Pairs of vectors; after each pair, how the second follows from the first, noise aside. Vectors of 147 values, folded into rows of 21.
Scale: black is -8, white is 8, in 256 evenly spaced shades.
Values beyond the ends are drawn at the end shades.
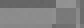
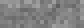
negated, partly zeroed.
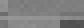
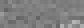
negated, partly zeroed.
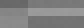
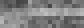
scaled up.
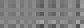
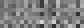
scaled up.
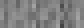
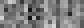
wrapped around, scaled up.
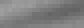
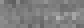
wrapped around, partly zeroed.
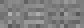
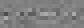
reversed, partly zeroed.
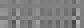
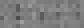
wrapped around, partly zeroed.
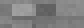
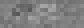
negated, partly zeroed.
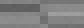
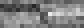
scaled up.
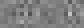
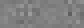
negated, shrunk.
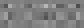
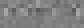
reversed, partly zeroed.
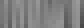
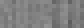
wrapped around, shrunk.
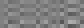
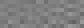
negated, shrunk.
